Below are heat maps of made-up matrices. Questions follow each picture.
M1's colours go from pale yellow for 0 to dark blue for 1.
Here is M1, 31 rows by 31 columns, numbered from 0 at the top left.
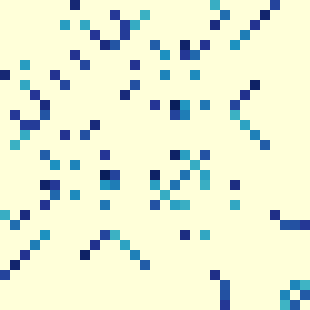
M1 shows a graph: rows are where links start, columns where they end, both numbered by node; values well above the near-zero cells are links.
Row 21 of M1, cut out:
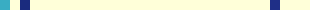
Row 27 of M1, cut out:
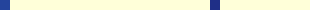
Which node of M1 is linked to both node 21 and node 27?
node 0
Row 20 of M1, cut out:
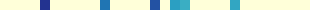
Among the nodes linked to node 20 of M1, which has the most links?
node 18
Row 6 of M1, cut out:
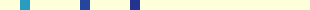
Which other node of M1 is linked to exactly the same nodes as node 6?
node 25
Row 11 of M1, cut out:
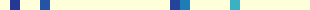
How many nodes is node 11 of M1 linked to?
5
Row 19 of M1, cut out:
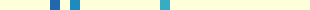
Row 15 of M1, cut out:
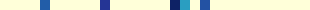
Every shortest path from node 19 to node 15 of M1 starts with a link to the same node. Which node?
node 5
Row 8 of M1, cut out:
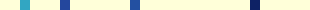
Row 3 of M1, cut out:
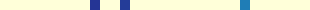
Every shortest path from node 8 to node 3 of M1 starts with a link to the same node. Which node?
node 2
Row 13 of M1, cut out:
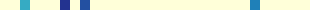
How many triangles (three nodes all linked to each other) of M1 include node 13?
5
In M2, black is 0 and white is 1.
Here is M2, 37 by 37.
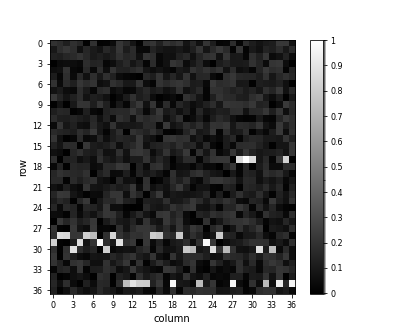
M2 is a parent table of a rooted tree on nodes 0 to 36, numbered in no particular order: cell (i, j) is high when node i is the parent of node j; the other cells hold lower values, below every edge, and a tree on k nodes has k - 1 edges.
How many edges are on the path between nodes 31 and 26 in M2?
2
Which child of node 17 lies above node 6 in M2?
28
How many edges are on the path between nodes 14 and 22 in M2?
2
